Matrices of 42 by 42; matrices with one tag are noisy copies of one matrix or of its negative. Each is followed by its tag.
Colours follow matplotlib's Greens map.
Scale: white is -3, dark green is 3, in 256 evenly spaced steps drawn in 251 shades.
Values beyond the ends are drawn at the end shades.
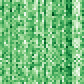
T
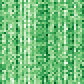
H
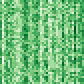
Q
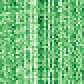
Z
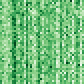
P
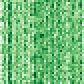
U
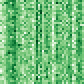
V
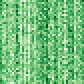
H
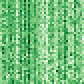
H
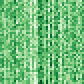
Z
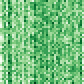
U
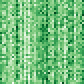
H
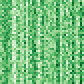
P
